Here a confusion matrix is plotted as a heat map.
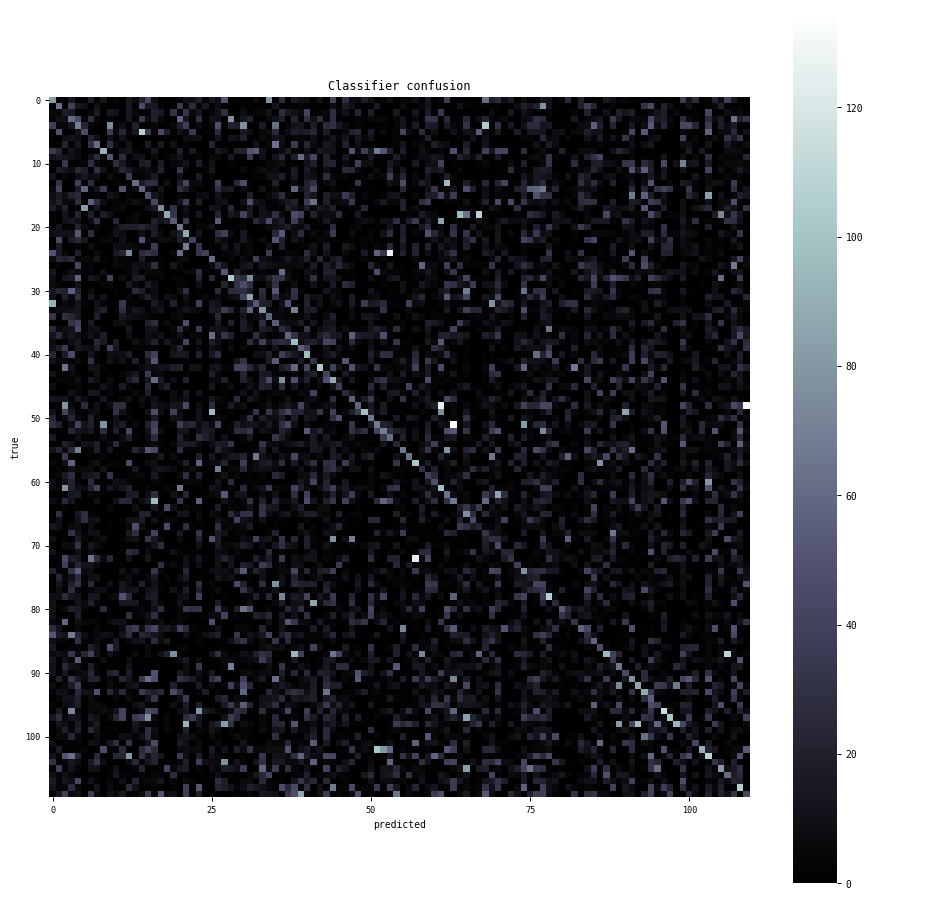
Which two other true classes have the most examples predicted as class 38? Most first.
87, 33
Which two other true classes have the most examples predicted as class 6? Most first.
72, 16
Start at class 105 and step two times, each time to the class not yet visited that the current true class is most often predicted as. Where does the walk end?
108
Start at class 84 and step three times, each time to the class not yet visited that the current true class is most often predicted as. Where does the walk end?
31
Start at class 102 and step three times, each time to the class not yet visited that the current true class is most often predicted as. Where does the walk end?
16
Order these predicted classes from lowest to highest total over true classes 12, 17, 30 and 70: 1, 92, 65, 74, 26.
92, 1, 26, 65, 74
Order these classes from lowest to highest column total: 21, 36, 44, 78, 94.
78, 36, 21, 44, 94
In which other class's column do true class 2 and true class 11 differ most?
93
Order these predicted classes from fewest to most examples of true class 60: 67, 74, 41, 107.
67, 74, 107, 41
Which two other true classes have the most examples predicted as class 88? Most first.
68, 28
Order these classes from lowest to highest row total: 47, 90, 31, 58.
58, 47, 90, 31
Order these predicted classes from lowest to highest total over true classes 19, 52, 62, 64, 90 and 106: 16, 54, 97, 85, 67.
97, 67, 54, 85, 16
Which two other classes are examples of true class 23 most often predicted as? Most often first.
21, 16
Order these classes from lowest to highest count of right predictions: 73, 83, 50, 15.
73, 15, 83, 50
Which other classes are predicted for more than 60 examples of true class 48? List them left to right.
2, 61, 109
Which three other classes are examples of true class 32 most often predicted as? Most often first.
0, 69, 37
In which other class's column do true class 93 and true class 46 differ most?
43
